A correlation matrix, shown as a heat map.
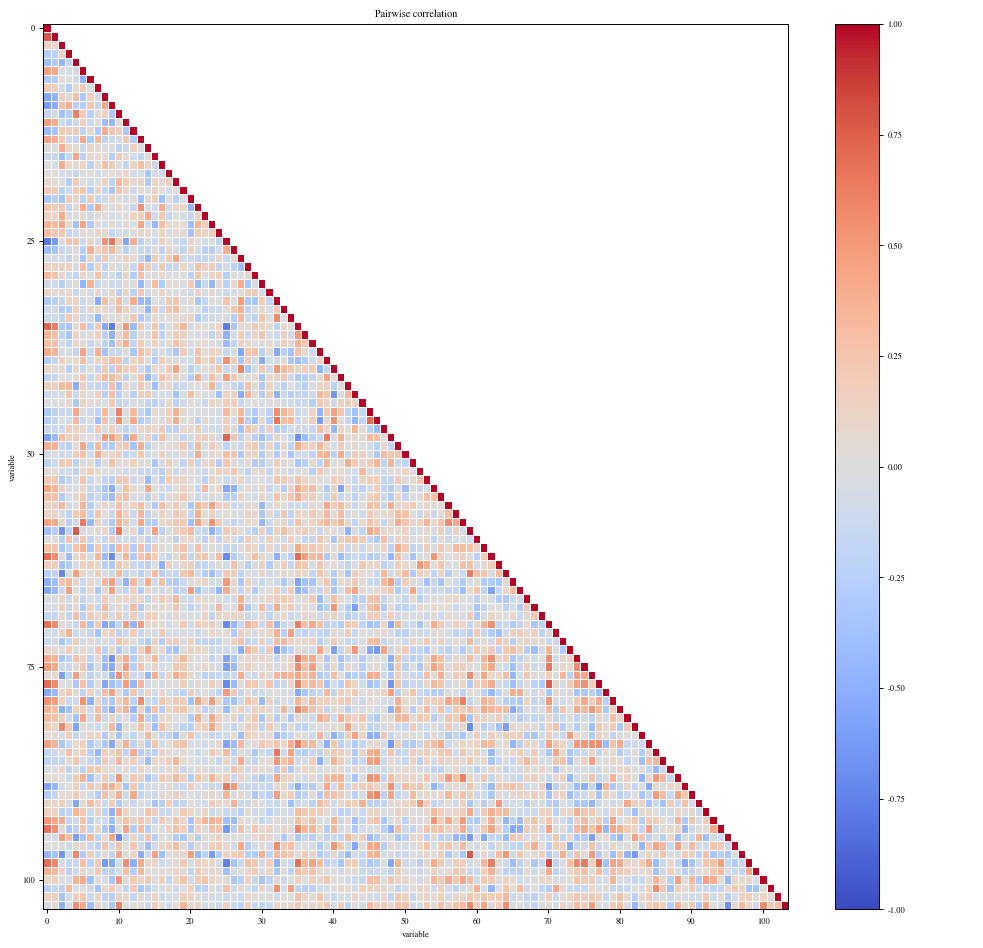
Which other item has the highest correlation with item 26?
89
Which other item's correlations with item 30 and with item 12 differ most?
48
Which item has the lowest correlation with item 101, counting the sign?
62
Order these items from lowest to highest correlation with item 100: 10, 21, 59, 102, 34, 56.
34, 102, 21, 59, 56, 10
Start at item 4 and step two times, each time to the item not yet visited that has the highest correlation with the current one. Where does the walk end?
97
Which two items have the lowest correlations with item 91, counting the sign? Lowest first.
4, 76
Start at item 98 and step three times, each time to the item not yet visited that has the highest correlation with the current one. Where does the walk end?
0
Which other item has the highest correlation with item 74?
35
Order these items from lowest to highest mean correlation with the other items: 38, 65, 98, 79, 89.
65, 89, 38, 98, 79
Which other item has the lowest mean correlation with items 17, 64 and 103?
2
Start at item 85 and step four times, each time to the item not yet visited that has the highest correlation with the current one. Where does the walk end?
10
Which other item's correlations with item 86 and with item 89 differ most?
84
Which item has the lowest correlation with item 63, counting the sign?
16
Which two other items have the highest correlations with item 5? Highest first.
58, 79
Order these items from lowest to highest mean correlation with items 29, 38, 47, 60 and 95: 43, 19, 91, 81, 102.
19, 102, 91, 81, 43
